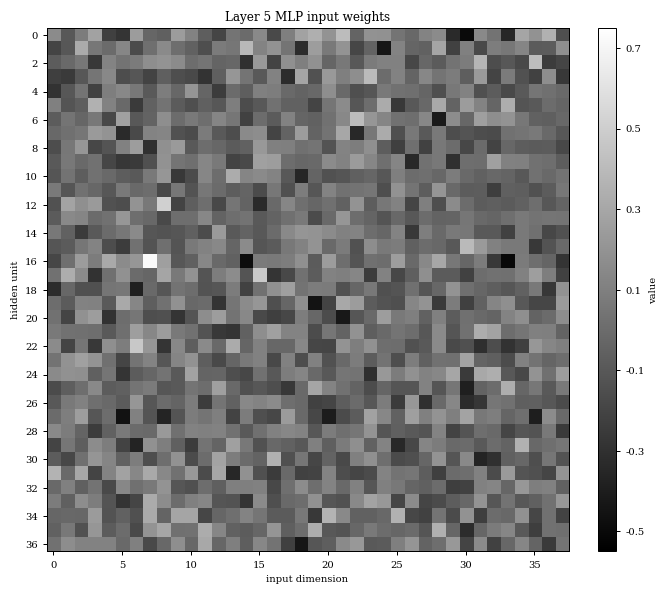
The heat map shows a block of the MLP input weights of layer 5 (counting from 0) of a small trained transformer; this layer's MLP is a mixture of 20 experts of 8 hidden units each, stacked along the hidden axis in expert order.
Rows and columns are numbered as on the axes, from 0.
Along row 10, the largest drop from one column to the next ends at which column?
9
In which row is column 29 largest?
24
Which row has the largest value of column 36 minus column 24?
1
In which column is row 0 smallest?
30
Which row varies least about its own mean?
13
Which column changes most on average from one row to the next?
5
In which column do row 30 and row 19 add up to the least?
19
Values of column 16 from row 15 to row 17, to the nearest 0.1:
-0.1 0.1 -0.3
